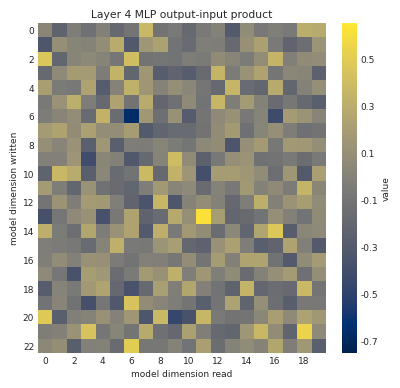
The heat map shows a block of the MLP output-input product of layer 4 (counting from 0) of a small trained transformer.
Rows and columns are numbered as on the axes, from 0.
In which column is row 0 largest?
7
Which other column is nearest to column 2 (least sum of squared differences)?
12
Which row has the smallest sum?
19
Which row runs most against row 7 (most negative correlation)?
0
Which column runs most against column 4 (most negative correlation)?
6
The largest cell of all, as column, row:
11, 13
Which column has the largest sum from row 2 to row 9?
2
